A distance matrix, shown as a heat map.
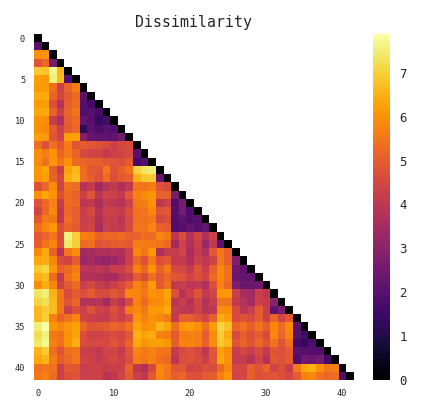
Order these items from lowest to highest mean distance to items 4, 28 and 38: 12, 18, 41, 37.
37, 18, 41, 12
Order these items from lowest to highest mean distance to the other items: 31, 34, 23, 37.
23, 34, 31, 37
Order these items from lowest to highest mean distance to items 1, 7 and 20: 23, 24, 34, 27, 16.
23, 27, 24, 16, 34
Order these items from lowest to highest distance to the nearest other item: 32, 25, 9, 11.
11, 9, 25, 32
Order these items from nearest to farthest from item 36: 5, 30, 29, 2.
30, 29, 2, 5
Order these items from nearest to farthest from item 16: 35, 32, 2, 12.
2, 12, 32, 35
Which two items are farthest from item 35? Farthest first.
1, 0
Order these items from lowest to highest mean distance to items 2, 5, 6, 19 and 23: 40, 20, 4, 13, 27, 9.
20, 9, 27, 40, 4, 13
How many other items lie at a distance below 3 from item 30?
4
